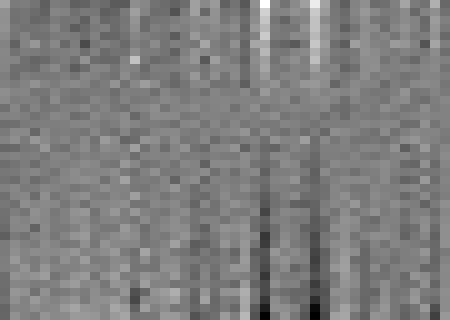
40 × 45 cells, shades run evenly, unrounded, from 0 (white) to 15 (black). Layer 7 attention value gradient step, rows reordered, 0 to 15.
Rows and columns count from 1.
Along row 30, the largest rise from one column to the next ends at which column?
27
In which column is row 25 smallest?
14
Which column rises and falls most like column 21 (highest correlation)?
42
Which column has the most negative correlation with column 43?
41
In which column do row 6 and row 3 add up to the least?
32
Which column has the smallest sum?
13
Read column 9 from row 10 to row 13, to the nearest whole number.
7 7 8 8
